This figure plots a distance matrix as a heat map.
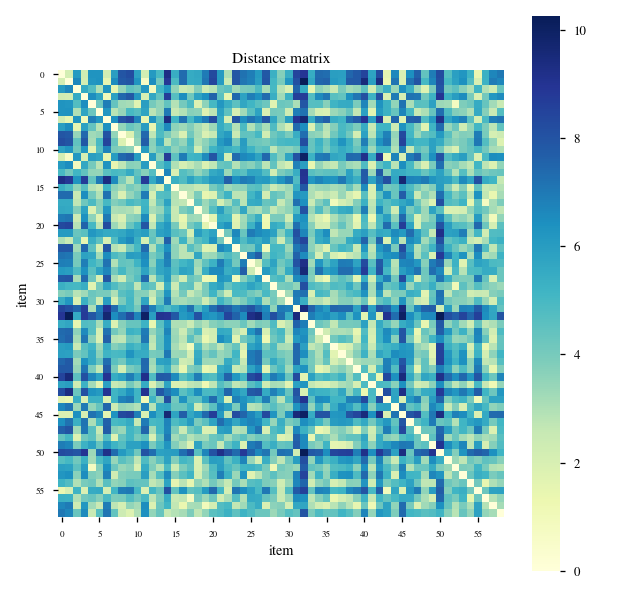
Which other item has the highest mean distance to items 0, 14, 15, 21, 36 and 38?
50
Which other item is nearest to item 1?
11
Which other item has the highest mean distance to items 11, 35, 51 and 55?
32
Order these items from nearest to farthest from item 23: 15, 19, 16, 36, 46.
19, 16, 15, 36, 46
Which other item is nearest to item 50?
31
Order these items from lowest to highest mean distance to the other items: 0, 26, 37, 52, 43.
52, 37, 43, 26, 0
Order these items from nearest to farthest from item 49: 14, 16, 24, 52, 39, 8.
24, 16, 39, 8, 52, 14
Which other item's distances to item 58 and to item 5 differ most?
14
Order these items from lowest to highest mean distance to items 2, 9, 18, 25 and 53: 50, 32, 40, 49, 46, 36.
36, 46, 49, 50, 40, 32
